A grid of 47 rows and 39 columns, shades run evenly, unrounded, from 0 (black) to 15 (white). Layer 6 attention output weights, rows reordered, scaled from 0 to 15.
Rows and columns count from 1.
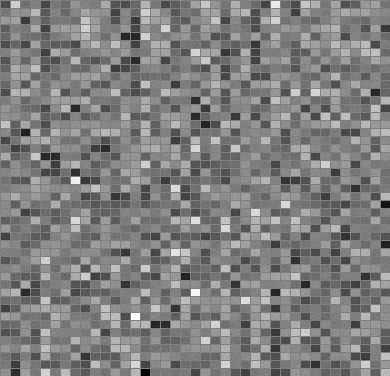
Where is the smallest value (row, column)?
47, 15
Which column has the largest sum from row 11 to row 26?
4
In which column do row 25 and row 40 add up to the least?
13
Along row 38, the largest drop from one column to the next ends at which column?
6
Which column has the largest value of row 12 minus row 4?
37
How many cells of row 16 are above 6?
33
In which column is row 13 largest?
28
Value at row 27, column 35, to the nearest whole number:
10
